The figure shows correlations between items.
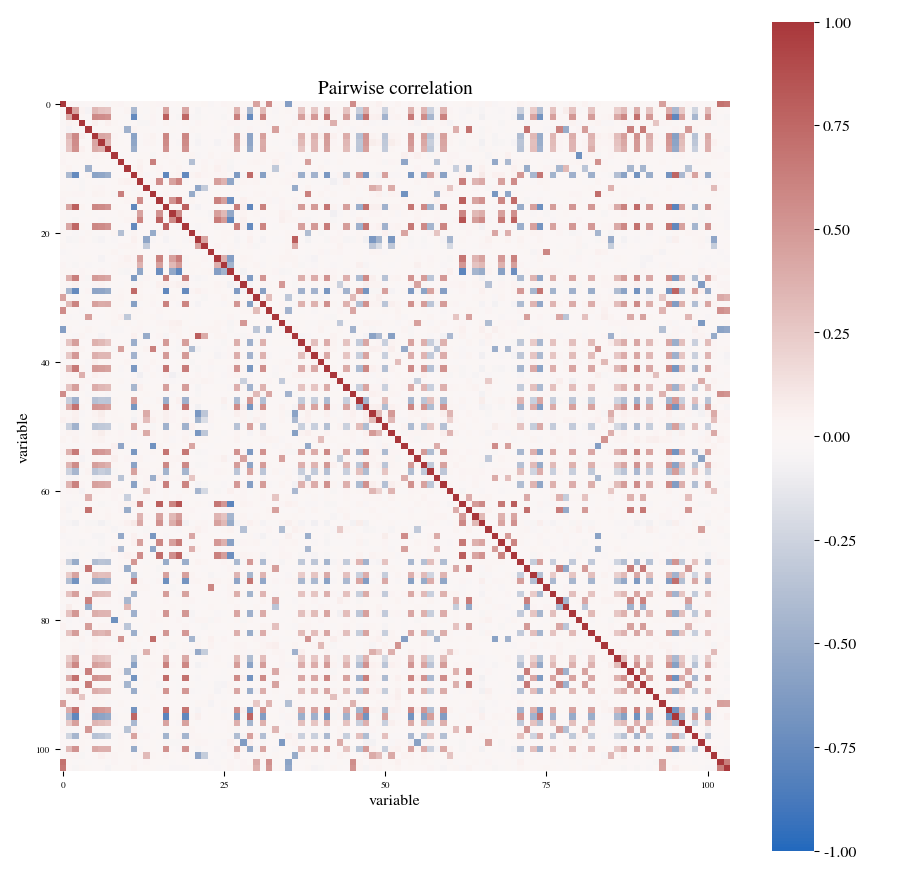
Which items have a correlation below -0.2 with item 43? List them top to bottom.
28, 34, 55
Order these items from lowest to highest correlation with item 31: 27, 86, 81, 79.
81, 86, 79, 27
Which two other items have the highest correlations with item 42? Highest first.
3, 92
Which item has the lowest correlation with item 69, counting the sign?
14
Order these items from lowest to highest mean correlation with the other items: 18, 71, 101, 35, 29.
29, 71, 35, 101, 18
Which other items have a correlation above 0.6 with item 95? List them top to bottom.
11, 29, 74
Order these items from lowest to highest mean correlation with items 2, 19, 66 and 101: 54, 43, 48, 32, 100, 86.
32, 43, 48, 86, 100, 54
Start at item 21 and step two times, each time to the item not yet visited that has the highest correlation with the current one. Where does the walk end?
22
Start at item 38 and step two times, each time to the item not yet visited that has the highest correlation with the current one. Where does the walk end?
83
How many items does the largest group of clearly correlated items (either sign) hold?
37
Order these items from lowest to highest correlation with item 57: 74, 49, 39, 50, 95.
39, 49, 50, 74, 95
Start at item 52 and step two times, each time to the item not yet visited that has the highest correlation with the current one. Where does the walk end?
40
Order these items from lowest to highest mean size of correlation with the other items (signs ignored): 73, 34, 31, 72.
34, 72, 73, 31
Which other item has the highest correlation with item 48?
51
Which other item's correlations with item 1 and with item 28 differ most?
99
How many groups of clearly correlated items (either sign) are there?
11
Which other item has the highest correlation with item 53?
67
